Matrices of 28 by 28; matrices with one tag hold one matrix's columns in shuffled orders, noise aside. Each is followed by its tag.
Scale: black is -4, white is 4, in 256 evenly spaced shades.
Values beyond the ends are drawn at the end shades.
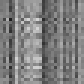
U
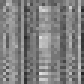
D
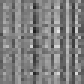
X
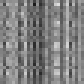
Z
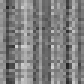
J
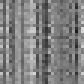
X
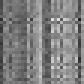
U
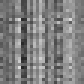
U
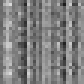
Z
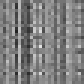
X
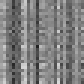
J
